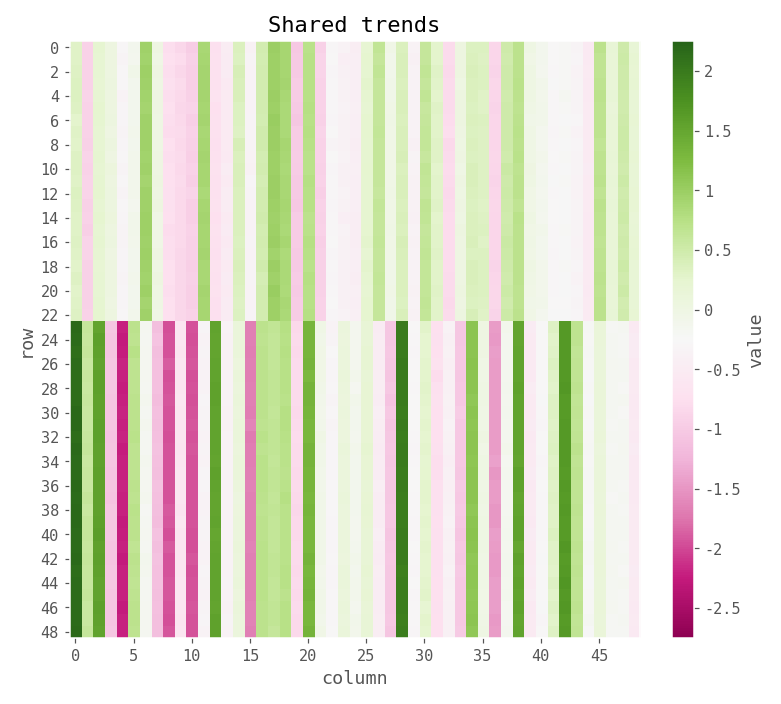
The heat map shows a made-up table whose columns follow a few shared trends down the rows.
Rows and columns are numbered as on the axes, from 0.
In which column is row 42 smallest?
4
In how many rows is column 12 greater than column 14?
26
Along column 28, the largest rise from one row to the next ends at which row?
23
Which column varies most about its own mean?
12
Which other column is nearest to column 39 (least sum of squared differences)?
48
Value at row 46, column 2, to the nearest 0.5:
1.5
